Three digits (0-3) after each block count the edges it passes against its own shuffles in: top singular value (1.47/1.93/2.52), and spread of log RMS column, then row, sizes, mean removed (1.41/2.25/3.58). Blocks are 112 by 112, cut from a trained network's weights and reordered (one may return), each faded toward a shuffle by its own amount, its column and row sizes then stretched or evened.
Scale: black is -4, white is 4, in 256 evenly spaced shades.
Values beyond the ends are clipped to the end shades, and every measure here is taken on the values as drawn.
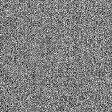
1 1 0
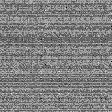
3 1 0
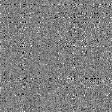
1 2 2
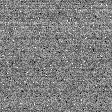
1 0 0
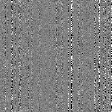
1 3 0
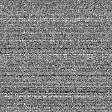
3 1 2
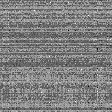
3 1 0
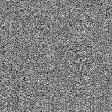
2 1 0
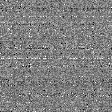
1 1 2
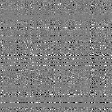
1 2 3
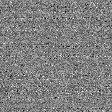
0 0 2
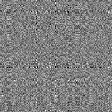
3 1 2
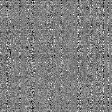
1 3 0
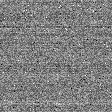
1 0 0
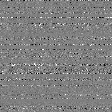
1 0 3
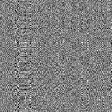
3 2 1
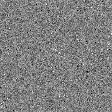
0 1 0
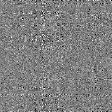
0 2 2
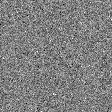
0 0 0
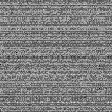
3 0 1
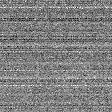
3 0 2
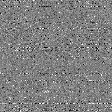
2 0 2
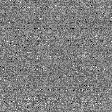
0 1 2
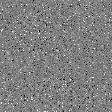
0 1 1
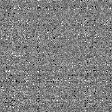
0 2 2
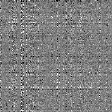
2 3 1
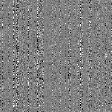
1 3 1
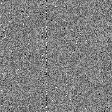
0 2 0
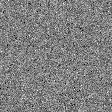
0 0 0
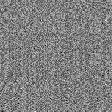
2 0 0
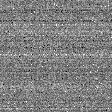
2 1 1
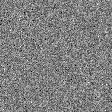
0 0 0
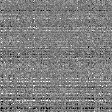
3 2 2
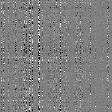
1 3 1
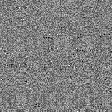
2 0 1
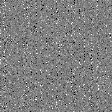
0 2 0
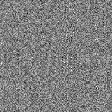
2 1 0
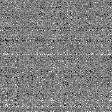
1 2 2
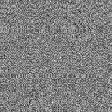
3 0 0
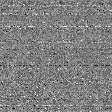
1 0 2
